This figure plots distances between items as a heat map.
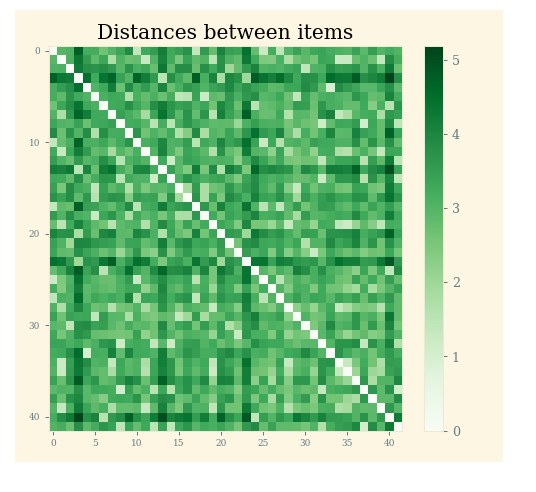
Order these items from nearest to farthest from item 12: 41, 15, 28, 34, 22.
41, 22, 28, 15, 34
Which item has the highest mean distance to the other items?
3
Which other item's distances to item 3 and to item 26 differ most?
36
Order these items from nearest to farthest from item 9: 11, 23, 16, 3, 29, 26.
29, 16, 11, 3, 26, 23
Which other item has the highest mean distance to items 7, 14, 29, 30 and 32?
40
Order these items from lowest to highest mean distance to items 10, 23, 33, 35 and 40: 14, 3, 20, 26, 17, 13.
26, 17, 14, 20, 13, 3
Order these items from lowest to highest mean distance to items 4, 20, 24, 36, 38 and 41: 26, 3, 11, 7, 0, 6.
26, 6, 11, 0, 7, 3
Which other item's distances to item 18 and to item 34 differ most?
7
